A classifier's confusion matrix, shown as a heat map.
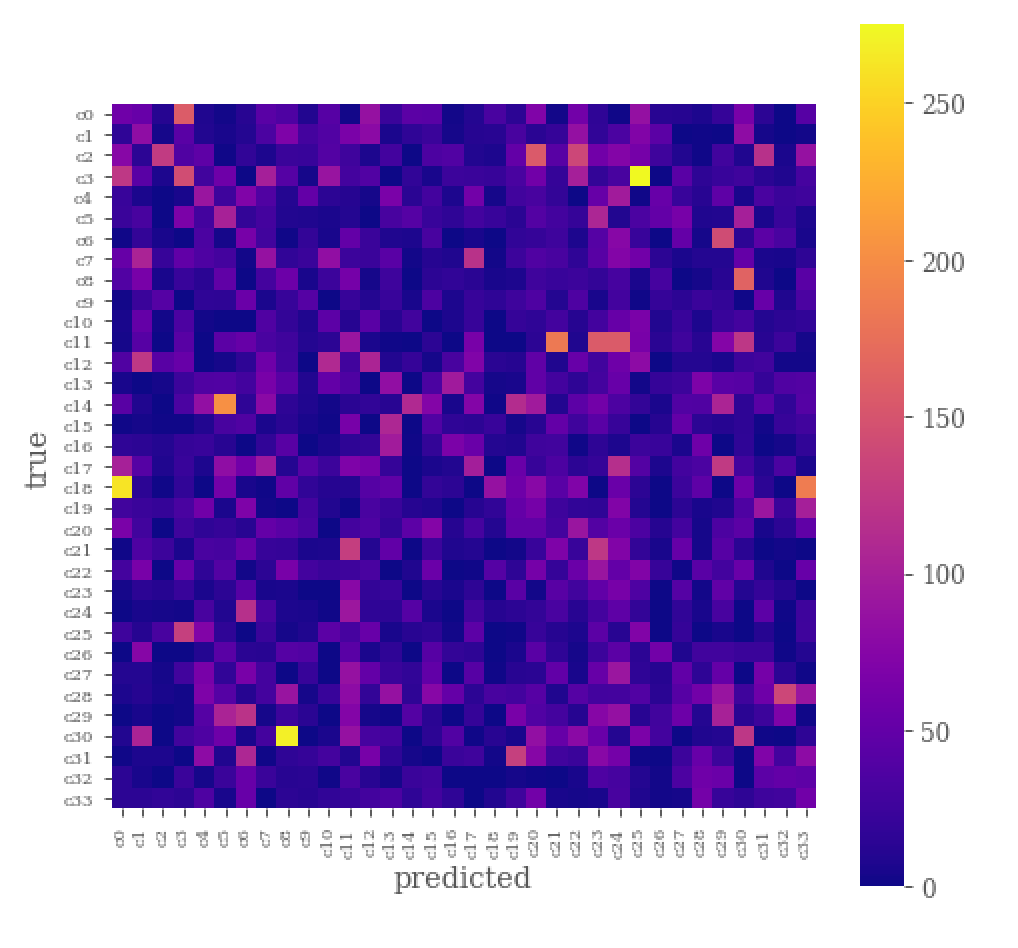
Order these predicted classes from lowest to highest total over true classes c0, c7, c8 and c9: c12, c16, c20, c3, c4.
c16, c4, c12, c20, c3
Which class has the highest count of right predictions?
c3
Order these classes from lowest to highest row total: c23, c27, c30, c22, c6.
c23, c6, c27, c22, c30
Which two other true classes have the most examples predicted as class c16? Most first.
c13, c28
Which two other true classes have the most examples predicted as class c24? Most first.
c11, c17
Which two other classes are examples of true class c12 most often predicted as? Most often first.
c1, c10
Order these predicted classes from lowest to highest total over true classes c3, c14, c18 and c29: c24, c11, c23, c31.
c31, c11, c23, c24
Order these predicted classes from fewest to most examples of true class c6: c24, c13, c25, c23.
c13, c25, c23, c24
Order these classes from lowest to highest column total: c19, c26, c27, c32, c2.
c2, c26, c32, c27, c19
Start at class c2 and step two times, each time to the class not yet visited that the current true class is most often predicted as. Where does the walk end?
c22
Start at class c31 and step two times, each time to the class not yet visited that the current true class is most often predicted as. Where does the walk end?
c33
